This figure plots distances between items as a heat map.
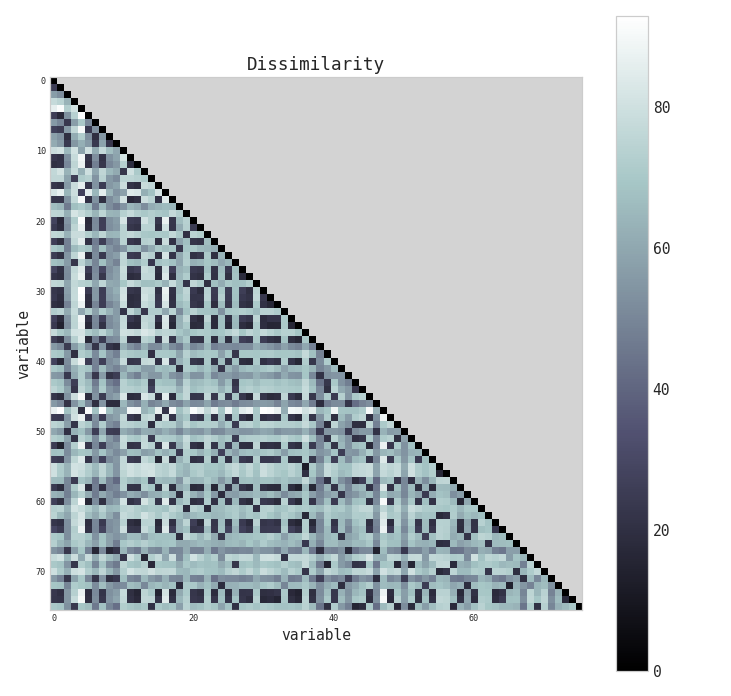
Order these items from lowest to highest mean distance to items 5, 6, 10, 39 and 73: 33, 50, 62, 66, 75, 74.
74, 50, 75, 33, 66, 62
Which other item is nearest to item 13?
68
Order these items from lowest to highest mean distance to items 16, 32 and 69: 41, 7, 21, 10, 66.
21, 7, 41, 66, 10
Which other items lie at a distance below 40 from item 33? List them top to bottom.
10, 13, 68
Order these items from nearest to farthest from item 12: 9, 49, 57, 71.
71, 9, 57, 49
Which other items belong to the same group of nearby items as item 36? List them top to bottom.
55, 56, 62, 66, 70
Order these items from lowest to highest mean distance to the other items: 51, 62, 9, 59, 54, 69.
54, 9, 59, 69, 51, 62
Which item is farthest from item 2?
4
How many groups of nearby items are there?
8
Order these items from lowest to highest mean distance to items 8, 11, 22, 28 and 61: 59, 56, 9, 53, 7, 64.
64, 7, 9, 59, 53, 56
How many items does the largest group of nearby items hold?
31
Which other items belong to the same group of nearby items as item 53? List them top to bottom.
18, 24, 41, 59, 65, 72
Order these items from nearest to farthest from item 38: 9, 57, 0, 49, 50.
9, 50, 57, 49, 0
